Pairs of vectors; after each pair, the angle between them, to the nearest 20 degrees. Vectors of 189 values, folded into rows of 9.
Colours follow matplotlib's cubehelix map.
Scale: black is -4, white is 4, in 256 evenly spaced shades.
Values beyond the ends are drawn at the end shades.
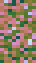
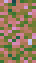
20 degrees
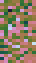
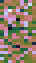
160 degrees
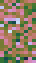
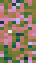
40 degrees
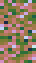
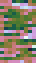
60 degrees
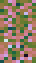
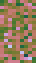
40 degrees
